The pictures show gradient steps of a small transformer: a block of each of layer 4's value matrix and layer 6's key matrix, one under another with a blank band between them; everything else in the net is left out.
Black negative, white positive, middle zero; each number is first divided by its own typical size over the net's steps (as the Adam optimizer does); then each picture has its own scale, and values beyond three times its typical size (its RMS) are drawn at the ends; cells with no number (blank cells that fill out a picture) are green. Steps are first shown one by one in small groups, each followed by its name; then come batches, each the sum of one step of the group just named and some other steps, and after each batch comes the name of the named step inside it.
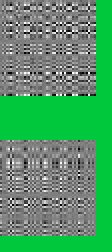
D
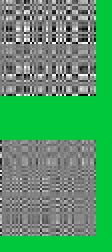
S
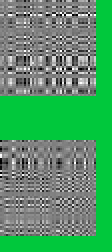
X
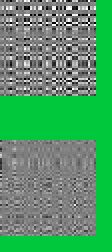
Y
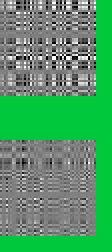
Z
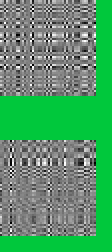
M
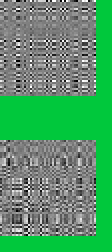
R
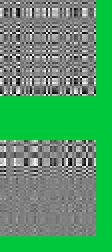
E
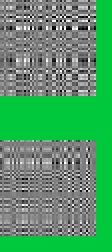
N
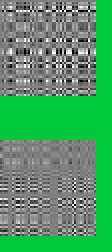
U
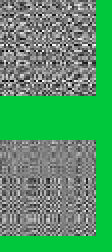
Y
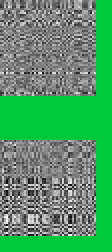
X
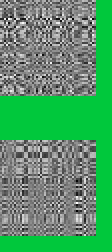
N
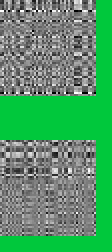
E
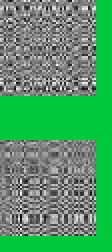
Y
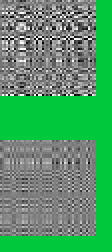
N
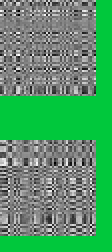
E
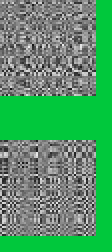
X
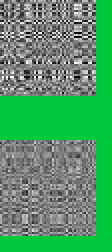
R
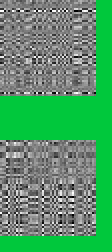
R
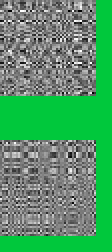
U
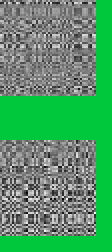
E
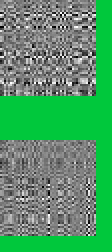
X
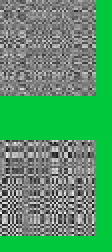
R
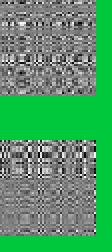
X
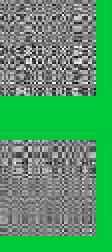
X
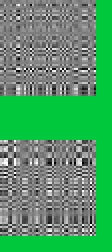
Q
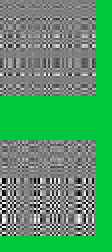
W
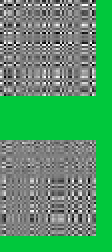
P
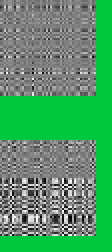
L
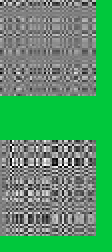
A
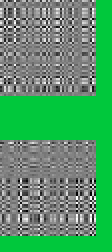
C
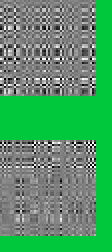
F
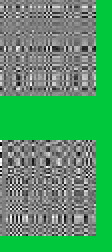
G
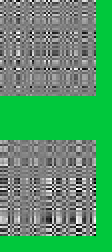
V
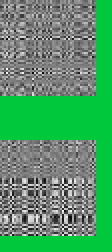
L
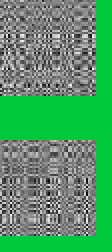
W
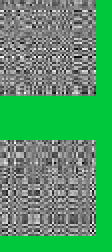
Q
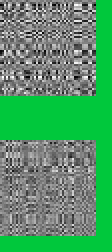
A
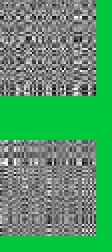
Q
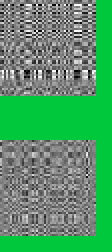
G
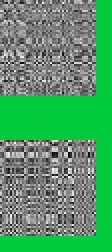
G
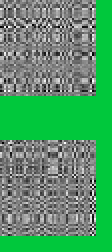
C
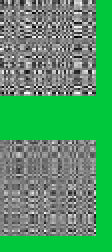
P
